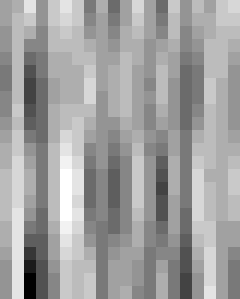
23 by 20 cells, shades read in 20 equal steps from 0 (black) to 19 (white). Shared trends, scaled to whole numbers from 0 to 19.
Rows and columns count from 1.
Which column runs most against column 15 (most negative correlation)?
18
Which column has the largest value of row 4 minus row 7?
3
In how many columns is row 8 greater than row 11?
5
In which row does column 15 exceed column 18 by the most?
1
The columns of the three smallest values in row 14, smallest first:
14, 10, 8
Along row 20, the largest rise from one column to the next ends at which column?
17
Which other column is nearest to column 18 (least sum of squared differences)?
2
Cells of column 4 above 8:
11
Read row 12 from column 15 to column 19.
12 9 14 14 13
